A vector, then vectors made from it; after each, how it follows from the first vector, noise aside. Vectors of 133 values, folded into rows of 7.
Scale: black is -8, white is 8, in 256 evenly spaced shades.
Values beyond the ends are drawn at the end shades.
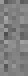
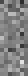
wrapped around, scaled up.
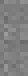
negated, shrunk.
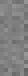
wrapped around, shrunk.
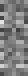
wrapped around, negated, scaled up.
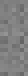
reversed, shrunk.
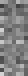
wrapped around, negated, scaled up.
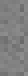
reversed, shrunk.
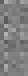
negated.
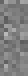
negated.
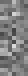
wrapped around, negated, scaled up.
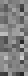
reversed, scaled up.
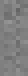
wrapped around, shrunk.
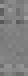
wrapped around, partly zeroed.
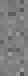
wrapped around, partly zeroed.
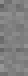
wrapped around, shrunk.
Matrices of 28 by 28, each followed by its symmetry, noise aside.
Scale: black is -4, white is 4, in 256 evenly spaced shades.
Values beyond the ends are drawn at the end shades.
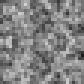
mirrored top to bottom.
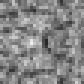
mirrored top to bottom.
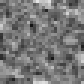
same after a half turn.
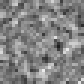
symmetric.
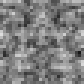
mirrored left to right.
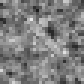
symmetric across the other diagonal.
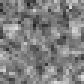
no symmetry.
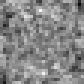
same after a half turn.
